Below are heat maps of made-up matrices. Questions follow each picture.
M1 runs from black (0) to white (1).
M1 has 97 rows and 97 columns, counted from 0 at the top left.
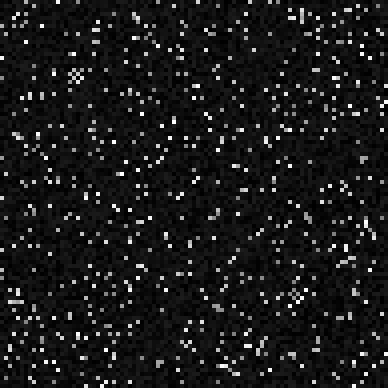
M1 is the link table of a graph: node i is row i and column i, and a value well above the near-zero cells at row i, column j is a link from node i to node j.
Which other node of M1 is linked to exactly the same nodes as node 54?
node 8
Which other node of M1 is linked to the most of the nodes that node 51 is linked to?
node 73
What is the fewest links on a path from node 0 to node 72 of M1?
4
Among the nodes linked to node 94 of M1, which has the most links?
node 24
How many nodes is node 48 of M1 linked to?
6
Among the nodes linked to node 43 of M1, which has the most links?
node 1
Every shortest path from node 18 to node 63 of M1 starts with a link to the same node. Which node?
node 70
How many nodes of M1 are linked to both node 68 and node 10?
1
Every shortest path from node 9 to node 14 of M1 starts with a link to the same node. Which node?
node 61
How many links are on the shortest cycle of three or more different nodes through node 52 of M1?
4
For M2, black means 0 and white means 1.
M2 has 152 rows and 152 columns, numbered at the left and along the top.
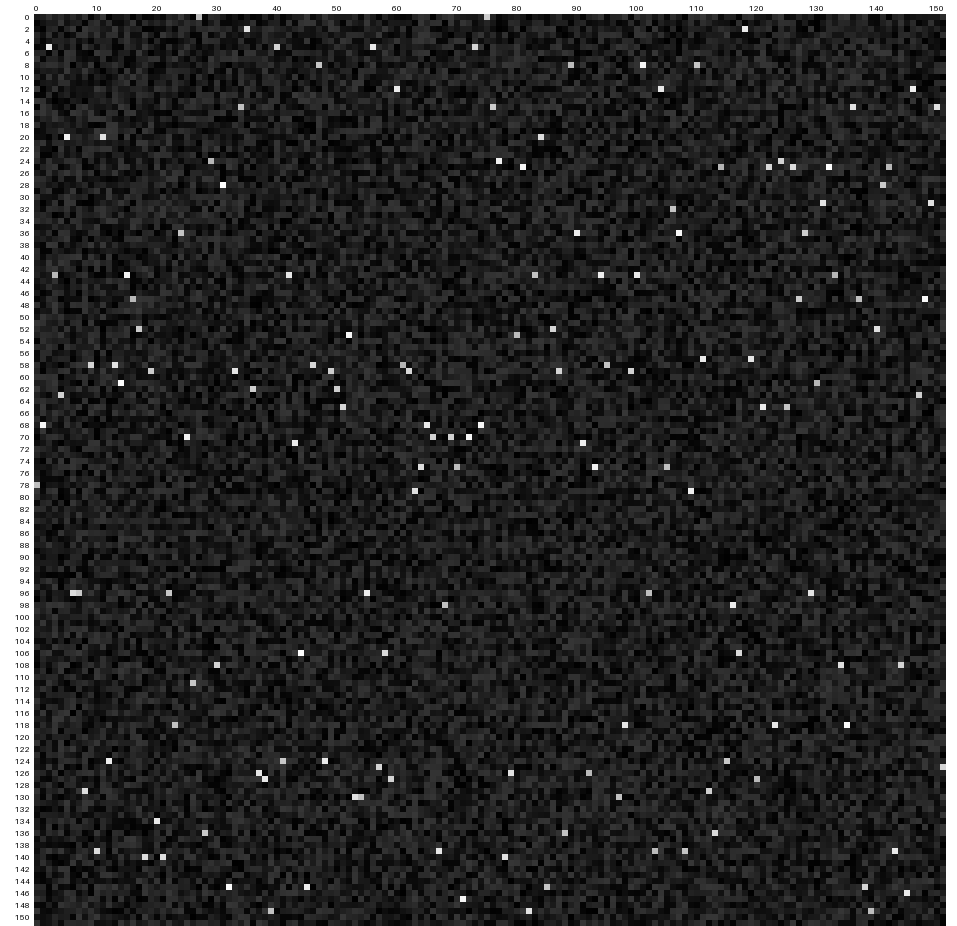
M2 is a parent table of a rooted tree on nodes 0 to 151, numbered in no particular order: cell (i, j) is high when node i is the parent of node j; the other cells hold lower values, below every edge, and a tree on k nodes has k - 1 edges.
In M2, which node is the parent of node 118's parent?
5
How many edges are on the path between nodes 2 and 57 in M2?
6
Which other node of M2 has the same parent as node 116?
68
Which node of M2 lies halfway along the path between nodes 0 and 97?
52
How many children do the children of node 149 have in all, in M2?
5
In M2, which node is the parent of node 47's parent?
129
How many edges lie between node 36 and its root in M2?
7
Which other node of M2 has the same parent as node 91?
43
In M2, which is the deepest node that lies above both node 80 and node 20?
53
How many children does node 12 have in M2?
3
